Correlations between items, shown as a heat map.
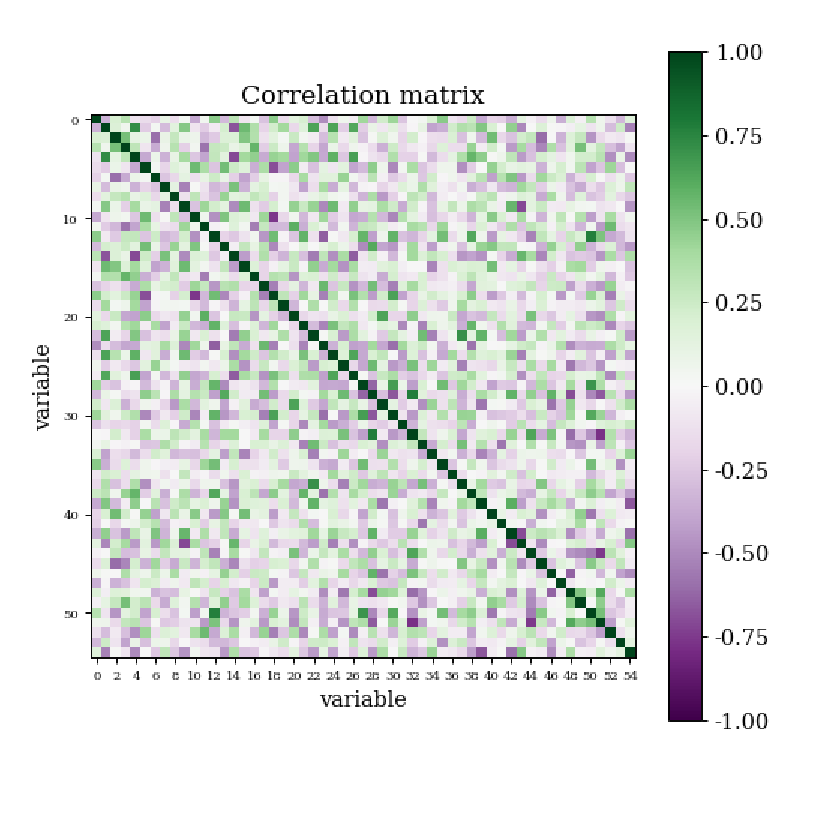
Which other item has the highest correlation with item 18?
30
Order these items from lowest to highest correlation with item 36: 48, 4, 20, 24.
48, 4, 20, 24
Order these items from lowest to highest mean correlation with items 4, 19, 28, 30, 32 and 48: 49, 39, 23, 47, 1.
23, 47, 49, 39, 1
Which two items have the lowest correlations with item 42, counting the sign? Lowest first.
43, 54
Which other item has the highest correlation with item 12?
50
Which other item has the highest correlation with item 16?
3
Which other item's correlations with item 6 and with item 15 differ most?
2
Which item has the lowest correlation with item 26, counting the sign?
14
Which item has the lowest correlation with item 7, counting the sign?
9
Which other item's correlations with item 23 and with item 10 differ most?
49
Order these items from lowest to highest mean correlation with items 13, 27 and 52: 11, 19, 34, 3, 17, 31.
34, 19, 3, 31, 17, 11
